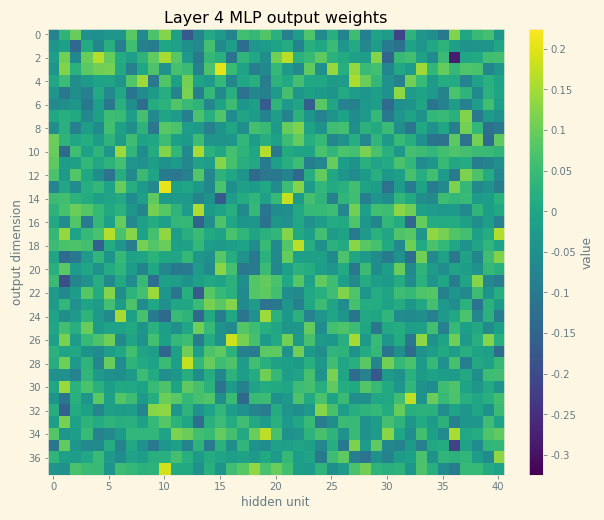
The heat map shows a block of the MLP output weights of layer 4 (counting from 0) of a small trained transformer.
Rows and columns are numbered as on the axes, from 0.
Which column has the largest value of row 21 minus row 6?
19
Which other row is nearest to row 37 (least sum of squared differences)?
33
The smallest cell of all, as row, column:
2, 36
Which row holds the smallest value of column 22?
12
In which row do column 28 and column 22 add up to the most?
18
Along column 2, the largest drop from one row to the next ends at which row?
1
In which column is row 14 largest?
21
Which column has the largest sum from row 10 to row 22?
6
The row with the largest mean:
17
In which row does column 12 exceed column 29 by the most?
28
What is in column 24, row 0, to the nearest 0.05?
-0.05
